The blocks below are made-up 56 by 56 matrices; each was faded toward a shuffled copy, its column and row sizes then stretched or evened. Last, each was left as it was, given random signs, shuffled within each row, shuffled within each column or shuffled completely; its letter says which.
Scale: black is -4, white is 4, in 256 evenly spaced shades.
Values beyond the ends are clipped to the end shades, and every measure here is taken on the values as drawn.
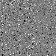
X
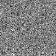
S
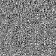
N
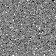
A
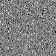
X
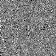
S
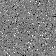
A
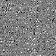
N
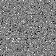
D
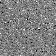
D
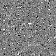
N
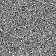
A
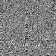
N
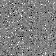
S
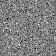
A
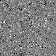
S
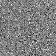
X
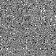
N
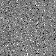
X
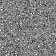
A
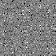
N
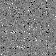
S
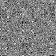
N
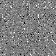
S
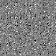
N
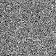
D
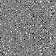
N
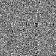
N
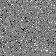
D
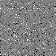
S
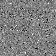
D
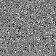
D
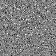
D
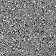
S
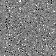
X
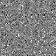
N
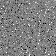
A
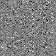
S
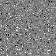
S
